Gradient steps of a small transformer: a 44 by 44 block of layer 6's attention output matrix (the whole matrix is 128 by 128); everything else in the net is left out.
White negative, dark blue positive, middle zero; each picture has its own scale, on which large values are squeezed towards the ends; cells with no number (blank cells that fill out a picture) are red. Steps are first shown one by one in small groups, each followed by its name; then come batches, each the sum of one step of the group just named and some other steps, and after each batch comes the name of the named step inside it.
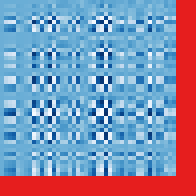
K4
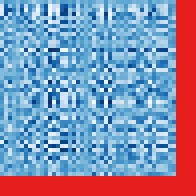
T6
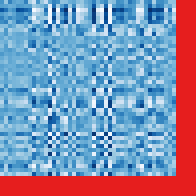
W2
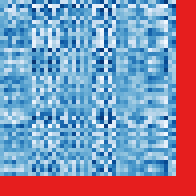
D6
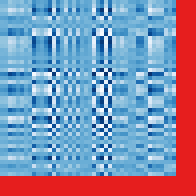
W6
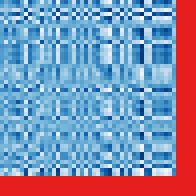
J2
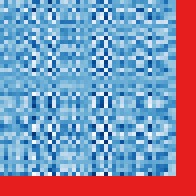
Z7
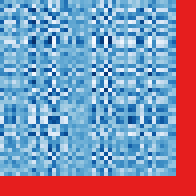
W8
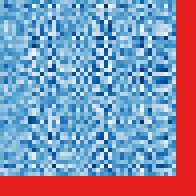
Z7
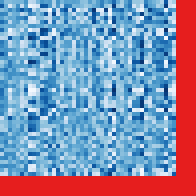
W2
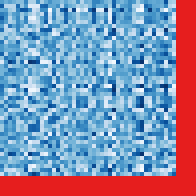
W2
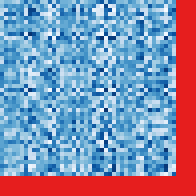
Z7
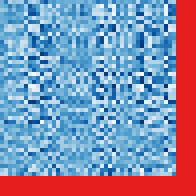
W6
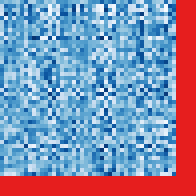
T6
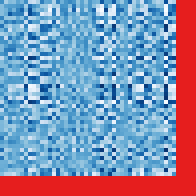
W2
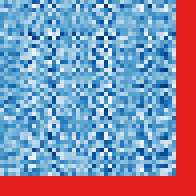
Z7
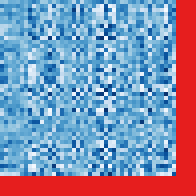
K4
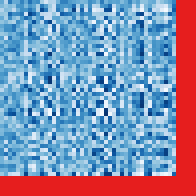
K4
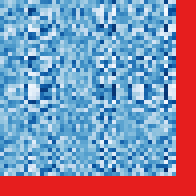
Z7
